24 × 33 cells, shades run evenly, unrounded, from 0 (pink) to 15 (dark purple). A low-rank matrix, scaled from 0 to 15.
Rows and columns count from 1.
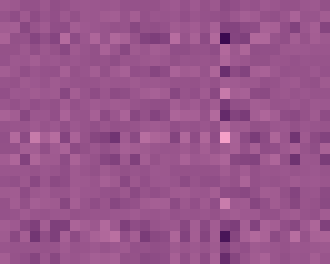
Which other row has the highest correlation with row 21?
1
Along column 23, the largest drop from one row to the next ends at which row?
5
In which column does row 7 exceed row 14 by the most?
23
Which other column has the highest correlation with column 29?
24
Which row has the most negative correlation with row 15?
2
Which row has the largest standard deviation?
13
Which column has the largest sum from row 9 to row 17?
30
